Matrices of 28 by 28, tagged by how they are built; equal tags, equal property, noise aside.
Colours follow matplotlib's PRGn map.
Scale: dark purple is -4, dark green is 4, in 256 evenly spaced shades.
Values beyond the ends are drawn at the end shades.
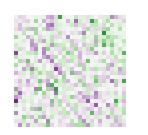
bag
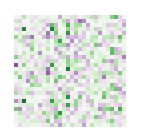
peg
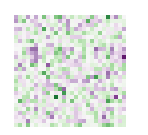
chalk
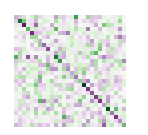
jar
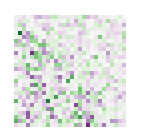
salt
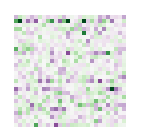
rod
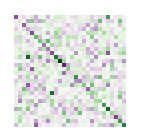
jar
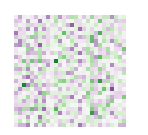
peg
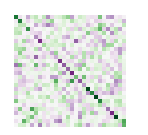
jar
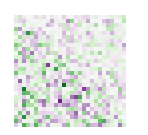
salt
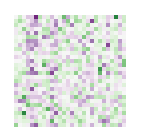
chalk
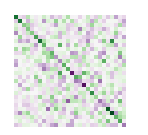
jar
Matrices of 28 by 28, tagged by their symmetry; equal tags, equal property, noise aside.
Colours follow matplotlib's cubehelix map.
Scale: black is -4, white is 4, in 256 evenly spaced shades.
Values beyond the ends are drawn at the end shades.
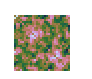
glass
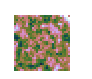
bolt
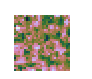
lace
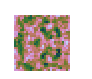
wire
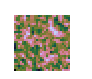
bolt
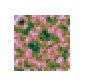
glass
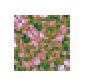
glass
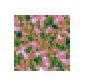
lace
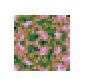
wire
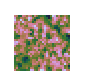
bolt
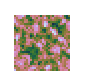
bolt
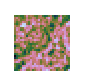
glass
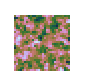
lace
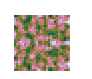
wire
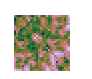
glass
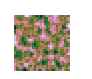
lace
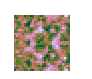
wire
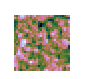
lace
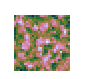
glass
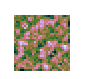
glass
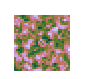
bolt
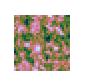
lace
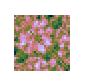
glass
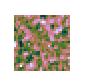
lace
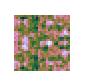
wire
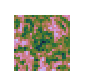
bolt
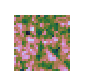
lace
